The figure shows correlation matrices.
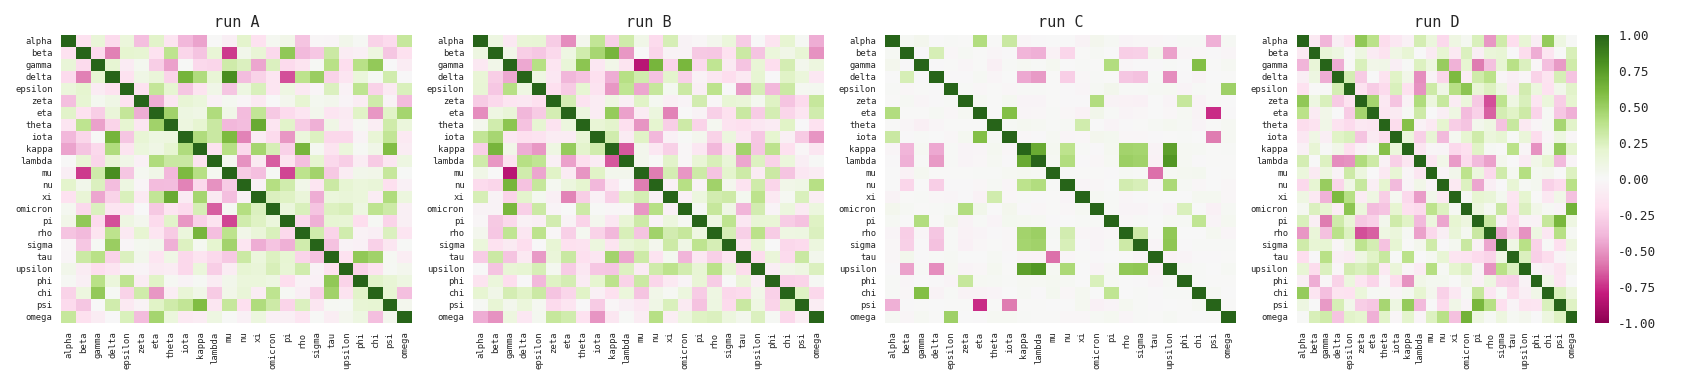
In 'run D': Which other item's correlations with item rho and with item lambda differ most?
zeta
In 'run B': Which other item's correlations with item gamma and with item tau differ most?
mu
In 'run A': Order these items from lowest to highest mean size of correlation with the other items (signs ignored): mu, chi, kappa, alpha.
alpha, chi, kappa, mu
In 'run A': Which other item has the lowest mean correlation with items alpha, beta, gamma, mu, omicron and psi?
lambda
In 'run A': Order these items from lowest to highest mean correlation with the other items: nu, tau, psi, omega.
nu, omega, tau, psi
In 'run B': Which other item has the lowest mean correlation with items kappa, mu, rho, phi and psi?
epsilon
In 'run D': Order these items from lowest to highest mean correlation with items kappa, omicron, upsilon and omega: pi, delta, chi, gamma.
delta, chi, pi, gamma
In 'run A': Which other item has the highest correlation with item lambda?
eta
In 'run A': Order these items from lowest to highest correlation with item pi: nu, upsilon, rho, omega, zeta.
rho, omega, zeta, upsilon, nu
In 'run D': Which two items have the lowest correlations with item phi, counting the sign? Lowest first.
kappa, beta
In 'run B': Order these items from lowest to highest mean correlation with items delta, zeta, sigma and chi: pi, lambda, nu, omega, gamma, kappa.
kappa, gamma, nu, omega, pi, lambda
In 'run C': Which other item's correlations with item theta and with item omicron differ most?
zeta
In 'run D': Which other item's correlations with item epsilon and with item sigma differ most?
rho
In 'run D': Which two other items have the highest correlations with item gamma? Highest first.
nu, tau
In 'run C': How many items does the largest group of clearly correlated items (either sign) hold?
8
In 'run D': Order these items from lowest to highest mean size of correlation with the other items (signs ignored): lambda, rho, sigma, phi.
phi, sigma, lambda, rho
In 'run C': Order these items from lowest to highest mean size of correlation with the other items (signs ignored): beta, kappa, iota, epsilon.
epsilon, iota, beta, kappa
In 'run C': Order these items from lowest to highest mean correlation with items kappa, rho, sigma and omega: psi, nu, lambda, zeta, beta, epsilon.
beta, zeta, psi, epsilon, nu, lambda
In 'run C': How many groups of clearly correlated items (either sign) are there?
7
